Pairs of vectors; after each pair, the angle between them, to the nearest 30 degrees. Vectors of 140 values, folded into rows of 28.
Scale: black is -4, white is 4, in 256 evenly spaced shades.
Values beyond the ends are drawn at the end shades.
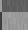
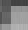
60 degrees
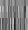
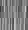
150 degrees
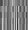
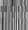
150 degrees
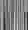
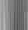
120 degrees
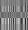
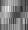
60 degrees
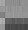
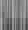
60 degrees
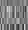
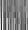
90 degrees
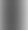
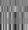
90 degrees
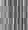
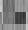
90 degrees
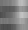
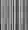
90 degrees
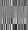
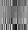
30 degrees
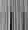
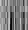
30 degrees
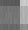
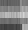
60 degrees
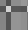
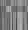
60 degrees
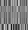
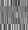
150 degrees
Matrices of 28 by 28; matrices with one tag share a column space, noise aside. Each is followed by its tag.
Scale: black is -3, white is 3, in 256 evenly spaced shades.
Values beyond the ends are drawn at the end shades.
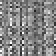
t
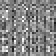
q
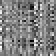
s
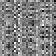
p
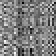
t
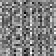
t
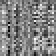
s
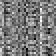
t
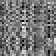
s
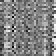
p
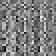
q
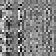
q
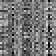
p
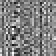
t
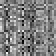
q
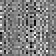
p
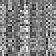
s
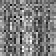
q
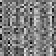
t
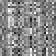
t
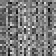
t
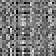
t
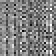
p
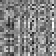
q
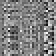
p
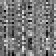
s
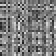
q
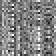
p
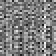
p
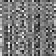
p
